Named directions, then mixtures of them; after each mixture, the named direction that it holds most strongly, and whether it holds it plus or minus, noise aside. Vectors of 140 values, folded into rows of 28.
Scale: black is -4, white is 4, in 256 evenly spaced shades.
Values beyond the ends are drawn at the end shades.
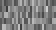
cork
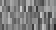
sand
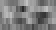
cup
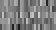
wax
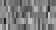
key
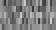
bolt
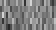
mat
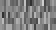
mat, minus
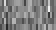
key, minus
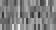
wax, minus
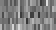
wax, minus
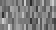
mat, minus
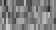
mat, minus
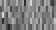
mat, plus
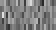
mat, plus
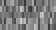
sand, plus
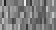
mat, minus
